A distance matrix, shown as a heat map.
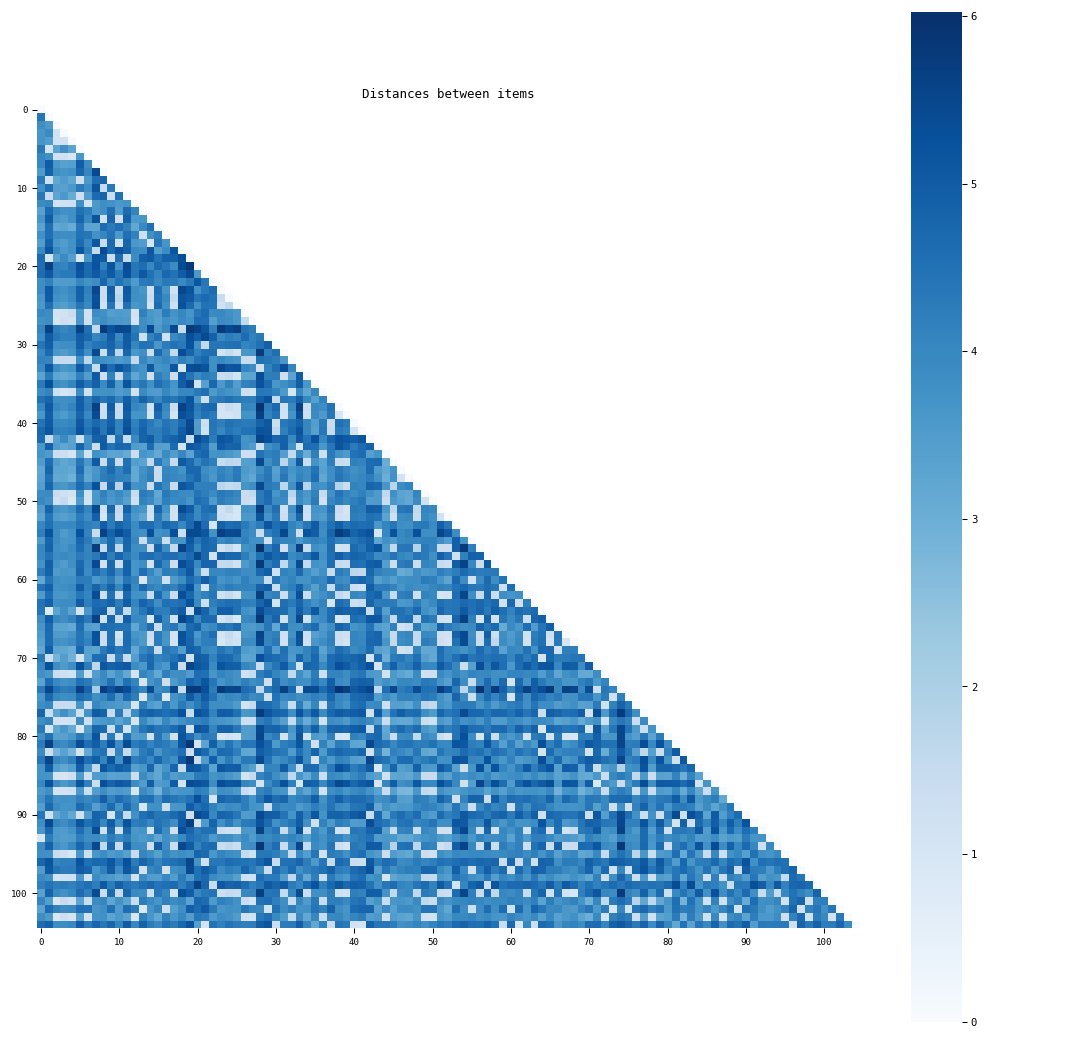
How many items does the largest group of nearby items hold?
25
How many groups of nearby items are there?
10
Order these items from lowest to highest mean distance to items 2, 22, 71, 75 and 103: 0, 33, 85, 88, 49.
85, 49, 33, 88, 0
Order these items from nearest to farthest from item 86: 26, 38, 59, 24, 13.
13, 26, 59, 24, 38
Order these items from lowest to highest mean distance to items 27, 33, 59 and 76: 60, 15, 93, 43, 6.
6, 43, 15, 93, 60
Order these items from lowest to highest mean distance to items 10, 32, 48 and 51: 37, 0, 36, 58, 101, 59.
58, 36, 101, 0, 59, 37
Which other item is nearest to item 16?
75
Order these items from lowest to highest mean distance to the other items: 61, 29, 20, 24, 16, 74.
24, 16, 61, 29, 20, 74
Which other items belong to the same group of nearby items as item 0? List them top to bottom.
93
